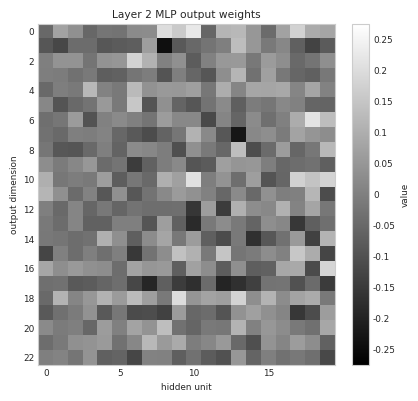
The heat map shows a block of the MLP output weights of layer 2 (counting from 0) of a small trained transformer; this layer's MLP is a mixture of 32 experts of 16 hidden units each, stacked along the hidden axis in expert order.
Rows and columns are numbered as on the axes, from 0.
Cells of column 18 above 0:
10
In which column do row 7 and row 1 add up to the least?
8
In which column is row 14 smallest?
14
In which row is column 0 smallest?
15
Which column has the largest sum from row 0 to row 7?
6
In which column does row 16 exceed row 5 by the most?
19
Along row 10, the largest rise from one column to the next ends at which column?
17
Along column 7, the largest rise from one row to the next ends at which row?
18
